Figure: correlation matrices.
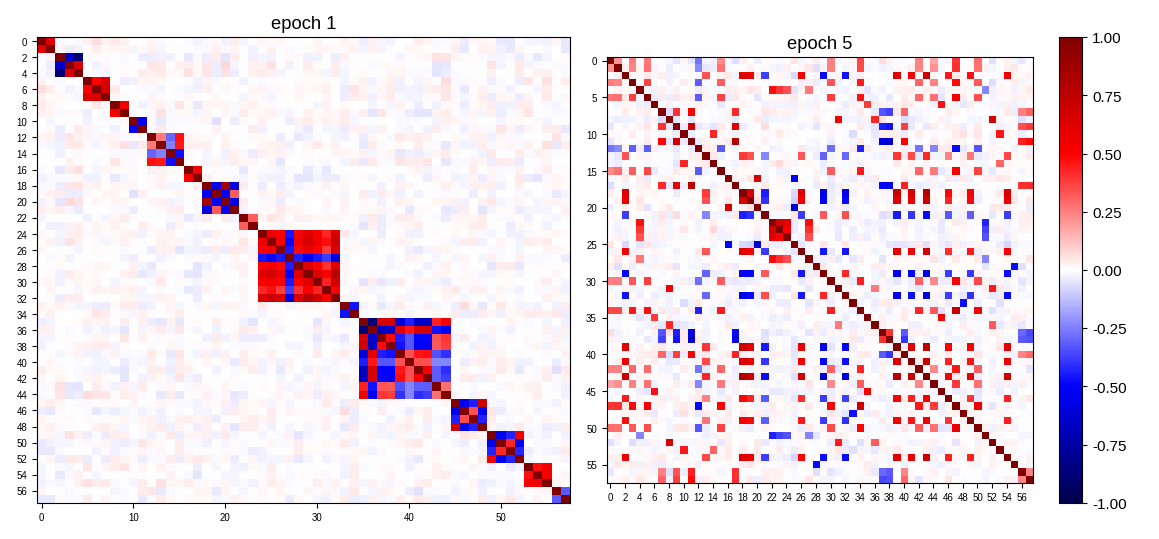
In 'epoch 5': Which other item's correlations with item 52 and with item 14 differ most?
8
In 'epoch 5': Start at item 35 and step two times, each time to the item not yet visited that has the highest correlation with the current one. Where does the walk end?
6
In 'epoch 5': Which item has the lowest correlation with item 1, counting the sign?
12
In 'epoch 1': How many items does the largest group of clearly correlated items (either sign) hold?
10
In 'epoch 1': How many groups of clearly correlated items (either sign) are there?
16
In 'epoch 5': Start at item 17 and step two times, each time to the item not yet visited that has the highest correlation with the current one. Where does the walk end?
9
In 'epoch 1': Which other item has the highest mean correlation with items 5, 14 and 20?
18
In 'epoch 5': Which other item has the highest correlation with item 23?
22
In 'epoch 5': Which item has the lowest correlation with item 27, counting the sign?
51
